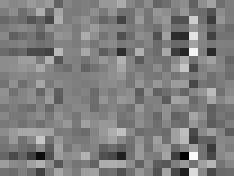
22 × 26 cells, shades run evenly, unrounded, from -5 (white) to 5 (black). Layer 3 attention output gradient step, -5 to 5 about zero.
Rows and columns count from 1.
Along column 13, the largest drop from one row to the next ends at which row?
21
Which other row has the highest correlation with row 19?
3
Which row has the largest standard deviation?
20
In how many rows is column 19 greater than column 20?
9
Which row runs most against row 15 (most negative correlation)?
13
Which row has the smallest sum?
17
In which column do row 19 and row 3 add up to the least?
22
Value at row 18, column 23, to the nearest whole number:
1
